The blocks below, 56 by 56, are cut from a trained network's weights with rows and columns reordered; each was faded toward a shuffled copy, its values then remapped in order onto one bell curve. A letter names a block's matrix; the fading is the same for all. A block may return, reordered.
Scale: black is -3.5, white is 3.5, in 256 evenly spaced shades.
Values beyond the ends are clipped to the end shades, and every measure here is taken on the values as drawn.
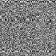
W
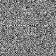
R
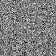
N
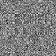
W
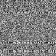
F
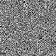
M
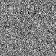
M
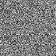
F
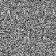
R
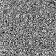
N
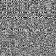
F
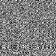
F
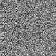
M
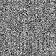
N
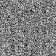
N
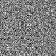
M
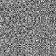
W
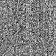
N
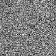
M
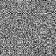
W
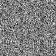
N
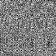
R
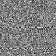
F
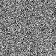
N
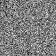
N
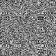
R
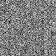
N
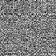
W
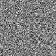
M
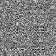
R
